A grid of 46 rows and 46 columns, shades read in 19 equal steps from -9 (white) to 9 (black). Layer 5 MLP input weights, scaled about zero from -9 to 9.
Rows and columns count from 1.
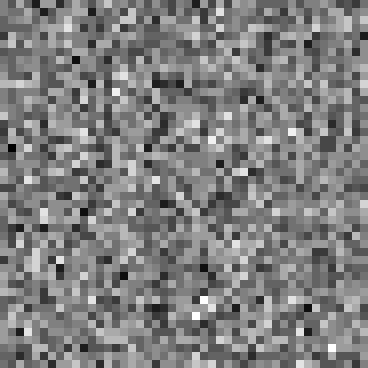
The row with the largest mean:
7
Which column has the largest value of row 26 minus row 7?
29
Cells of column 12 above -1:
31
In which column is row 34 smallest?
5
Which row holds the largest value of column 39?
39
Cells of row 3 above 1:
14
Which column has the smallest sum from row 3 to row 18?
44
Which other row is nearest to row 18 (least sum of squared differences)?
46
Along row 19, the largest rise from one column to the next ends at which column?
19
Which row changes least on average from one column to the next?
28
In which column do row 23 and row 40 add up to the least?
25
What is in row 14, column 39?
-4
